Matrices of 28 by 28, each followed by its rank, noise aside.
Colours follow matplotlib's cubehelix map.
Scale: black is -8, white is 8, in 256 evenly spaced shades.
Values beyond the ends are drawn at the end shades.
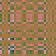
one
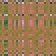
one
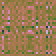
two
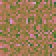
four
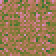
four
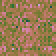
four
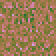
five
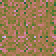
five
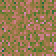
five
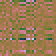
one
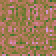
five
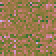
four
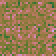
three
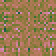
three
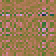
one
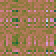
one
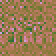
three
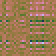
one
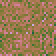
four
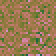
three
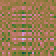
one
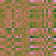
one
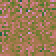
five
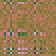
one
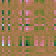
one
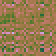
two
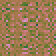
two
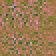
five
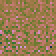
four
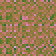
three
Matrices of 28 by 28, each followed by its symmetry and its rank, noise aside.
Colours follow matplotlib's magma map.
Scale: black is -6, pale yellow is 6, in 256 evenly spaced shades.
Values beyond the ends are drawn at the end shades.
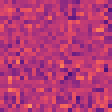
no symmetry, rank six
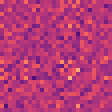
symmetric, rank five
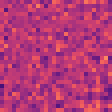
antisymmetric, rank six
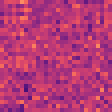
no symmetry, rank seven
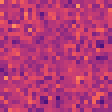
symmetric, rank seven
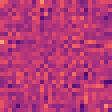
symmetric, rank six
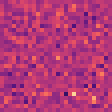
no symmetry, rank five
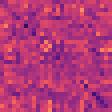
symmetric, rank six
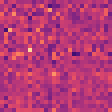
no symmetry, rank five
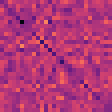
symmetric, rank five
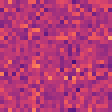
no symmetry, rank six
